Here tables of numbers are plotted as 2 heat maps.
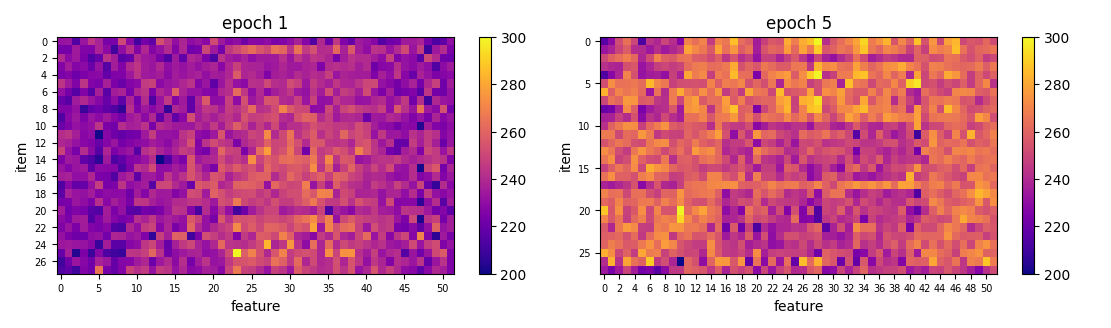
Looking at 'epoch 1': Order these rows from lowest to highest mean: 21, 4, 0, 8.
0, 4, 8, 21
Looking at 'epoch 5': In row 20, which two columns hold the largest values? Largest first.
10, 0
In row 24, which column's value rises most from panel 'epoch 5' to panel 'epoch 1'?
27
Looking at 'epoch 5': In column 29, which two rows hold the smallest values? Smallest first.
22, 27
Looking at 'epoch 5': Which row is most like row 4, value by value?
8
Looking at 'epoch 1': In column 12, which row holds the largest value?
25
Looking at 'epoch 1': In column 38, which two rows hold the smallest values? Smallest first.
0, 20
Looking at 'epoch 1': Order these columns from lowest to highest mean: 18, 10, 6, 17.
6, 10, 18, 17
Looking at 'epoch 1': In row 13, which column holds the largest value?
27
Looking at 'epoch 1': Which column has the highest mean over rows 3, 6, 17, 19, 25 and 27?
23
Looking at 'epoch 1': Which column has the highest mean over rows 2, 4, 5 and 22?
33
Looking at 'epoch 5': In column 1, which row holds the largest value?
26
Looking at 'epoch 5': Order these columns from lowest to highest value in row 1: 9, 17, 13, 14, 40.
9, 40, 14, 13, 17
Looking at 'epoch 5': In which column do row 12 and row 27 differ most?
7
